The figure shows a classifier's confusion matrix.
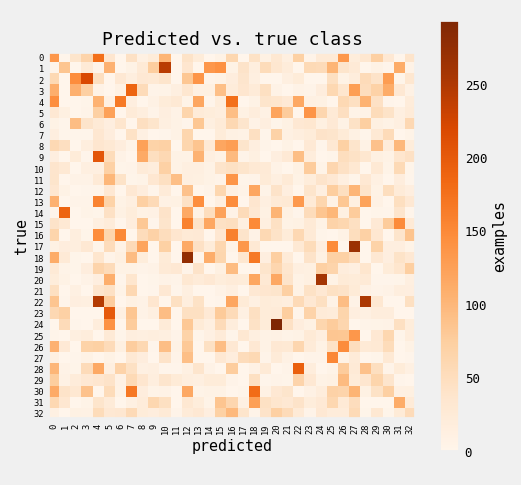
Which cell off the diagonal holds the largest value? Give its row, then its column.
24, 20
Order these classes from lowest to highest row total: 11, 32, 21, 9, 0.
21, 11, 32, 9, 0
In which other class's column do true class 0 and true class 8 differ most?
4
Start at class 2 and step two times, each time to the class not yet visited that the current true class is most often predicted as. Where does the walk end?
7
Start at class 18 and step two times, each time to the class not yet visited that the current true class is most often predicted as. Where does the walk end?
27
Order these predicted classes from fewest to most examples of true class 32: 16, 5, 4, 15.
5, 4, 15, 16
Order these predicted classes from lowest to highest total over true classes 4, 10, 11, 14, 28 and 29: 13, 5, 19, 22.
19, 13, 5, 22
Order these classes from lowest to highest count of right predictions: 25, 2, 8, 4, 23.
23, 25, 4, 8, 2
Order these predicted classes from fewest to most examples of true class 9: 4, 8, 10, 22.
10, 22, 8, 4
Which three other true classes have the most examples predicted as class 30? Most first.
2, 3, 15
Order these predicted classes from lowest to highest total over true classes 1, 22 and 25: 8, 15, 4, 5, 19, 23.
8, 19, 23, 15, 5, 4
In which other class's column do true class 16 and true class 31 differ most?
6
